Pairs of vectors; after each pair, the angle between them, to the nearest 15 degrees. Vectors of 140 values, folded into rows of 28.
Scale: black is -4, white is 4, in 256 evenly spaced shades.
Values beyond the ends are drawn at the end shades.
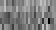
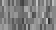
60 degrees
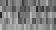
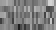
105 degrees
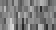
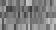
90 degrees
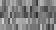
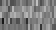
135 degrees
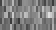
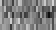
165 degrees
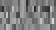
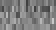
15 degrees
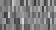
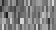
60 degrees
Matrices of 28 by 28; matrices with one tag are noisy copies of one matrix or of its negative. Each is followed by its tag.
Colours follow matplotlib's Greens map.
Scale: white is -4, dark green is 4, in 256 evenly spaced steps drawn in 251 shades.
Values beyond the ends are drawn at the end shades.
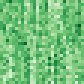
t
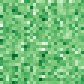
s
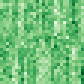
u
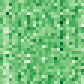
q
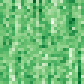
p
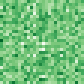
s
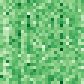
q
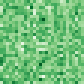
s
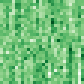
p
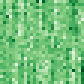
u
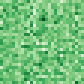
s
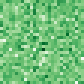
s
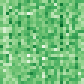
q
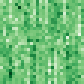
t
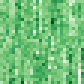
p
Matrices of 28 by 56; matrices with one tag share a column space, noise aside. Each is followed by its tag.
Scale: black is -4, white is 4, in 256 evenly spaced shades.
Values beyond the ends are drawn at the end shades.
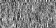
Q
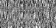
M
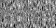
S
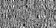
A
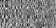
A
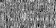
Q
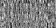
M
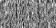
M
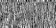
Q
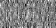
M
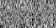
S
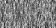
M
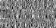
A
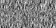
S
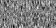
S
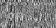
Q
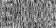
M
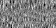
S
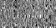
A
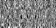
A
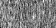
M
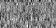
Q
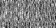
M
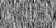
M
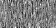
M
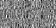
A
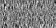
S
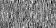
M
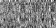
Q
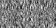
S
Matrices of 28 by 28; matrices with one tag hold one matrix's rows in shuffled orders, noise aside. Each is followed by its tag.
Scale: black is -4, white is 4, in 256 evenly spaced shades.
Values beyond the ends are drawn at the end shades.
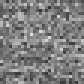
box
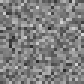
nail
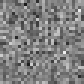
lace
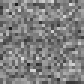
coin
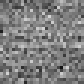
box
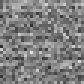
box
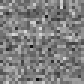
coin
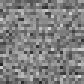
box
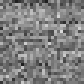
box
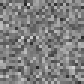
lace
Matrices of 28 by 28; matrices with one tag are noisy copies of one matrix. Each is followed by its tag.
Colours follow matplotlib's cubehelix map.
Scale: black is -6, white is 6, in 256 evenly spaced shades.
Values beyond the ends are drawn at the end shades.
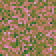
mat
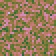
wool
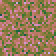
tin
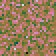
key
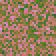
tin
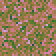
mat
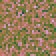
key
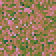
mat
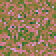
key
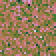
tin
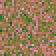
key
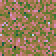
tin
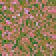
mat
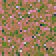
tin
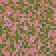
wool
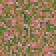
key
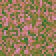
wool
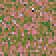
key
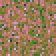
wool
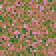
key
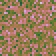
mat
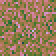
key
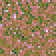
tin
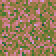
wool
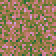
mat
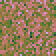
key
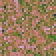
tin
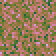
key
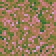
wool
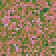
wool
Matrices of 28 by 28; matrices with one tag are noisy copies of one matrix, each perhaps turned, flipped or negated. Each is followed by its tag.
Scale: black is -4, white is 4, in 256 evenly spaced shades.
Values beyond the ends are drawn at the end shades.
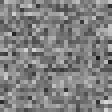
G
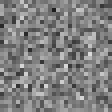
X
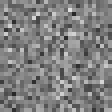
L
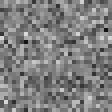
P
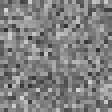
P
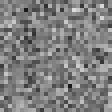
P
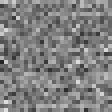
G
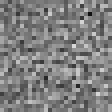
L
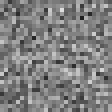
L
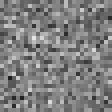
L
